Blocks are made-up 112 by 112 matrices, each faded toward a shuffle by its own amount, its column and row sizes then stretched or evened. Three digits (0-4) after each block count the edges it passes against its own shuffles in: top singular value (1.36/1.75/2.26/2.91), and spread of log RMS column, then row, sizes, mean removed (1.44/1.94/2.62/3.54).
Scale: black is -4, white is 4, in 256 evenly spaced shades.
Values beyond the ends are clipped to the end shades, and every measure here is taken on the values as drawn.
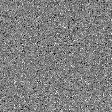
0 1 1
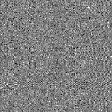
3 1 1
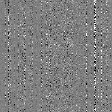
2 4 1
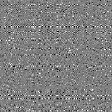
4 2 3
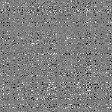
1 3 4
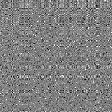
4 1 2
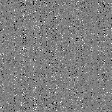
1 3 1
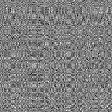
4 0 2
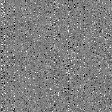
2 3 0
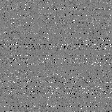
1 1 3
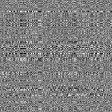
4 1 4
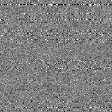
3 1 3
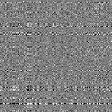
4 2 4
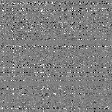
2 2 4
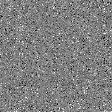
0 2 1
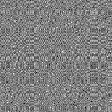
4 0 1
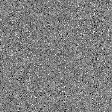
0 2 0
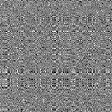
4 2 3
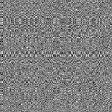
4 2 3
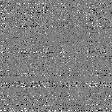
0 2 4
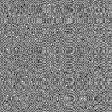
4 1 0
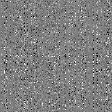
0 4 2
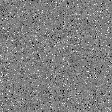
1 1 0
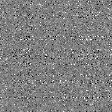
0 2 3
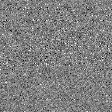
0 0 3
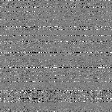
2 1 4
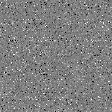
0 1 2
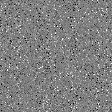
1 2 0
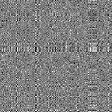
4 3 3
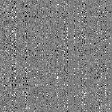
1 4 2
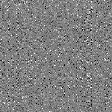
3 2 1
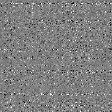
2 2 3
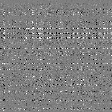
3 2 4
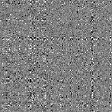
3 3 2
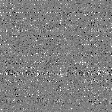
2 1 3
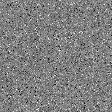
0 1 0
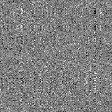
3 2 1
